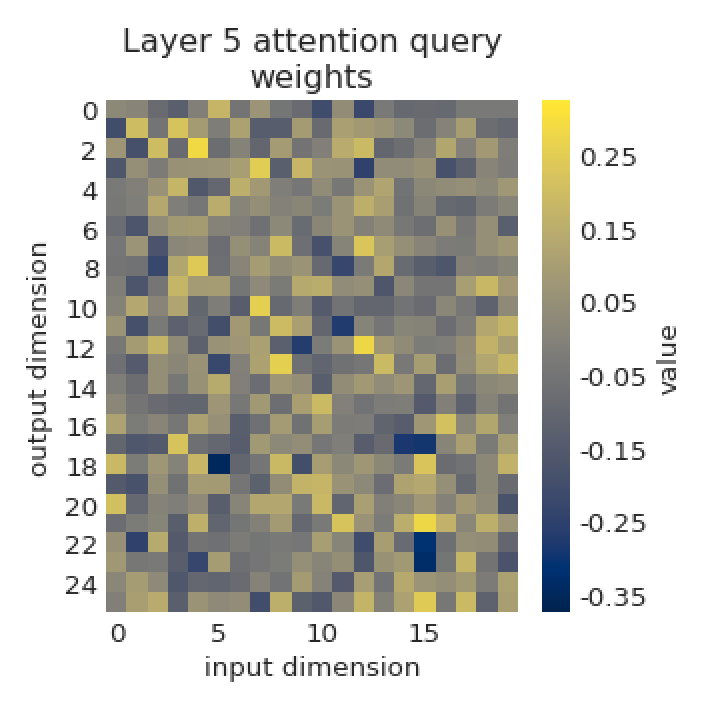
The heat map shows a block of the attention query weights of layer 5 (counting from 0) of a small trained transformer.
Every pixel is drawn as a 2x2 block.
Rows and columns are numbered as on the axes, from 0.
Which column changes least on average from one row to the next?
6
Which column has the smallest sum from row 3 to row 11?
16
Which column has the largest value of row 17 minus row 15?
3
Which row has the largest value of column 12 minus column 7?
25
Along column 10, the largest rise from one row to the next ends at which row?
15
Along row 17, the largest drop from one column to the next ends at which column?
4
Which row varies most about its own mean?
18
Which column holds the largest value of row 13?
8
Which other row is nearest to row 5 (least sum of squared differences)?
14
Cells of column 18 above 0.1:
6
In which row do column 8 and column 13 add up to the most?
13
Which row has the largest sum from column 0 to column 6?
1
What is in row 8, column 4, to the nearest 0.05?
0.25
